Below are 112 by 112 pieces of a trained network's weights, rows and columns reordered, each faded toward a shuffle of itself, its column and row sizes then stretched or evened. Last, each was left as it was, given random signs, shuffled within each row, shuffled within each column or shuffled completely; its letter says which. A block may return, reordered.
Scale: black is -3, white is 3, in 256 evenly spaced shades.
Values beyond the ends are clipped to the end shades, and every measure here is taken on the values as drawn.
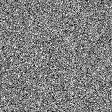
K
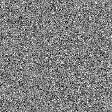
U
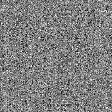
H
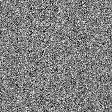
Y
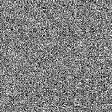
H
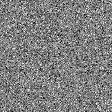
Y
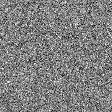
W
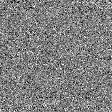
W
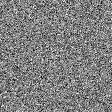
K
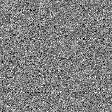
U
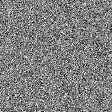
Y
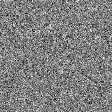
W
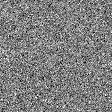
K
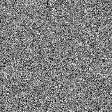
U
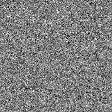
U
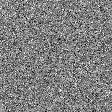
K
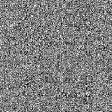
H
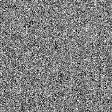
Y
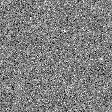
K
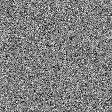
K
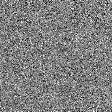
U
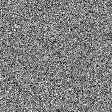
W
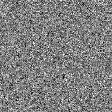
H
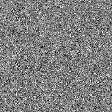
H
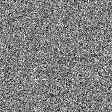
U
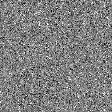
U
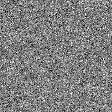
Y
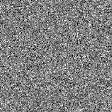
H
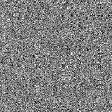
H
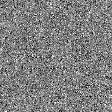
U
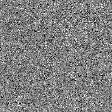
U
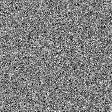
W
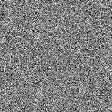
H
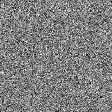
W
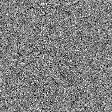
Y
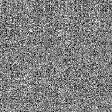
H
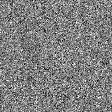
U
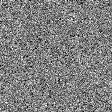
W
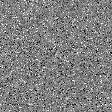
U
